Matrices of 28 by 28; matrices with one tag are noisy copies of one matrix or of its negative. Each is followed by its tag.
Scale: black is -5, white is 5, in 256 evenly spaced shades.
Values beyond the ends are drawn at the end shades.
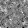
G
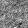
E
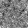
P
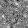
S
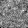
P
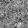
E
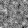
G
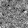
P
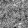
E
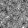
G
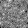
P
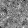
G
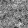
E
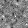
S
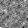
G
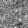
E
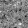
E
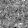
E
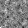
G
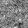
E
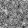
G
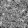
P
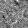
S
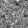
S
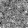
P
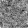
P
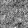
E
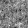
E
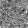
P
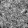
P
